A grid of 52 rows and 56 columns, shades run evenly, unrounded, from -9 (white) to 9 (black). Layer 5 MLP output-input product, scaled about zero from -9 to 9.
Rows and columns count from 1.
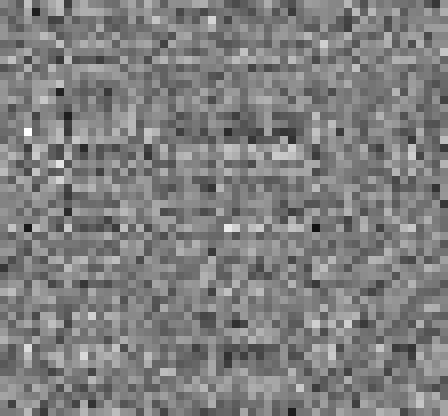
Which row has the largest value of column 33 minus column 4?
17
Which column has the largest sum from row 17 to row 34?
27
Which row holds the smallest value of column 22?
47
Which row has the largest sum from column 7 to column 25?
12
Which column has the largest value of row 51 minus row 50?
2
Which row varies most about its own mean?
29
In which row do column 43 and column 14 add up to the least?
40
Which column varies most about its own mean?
8
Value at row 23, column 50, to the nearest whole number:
4
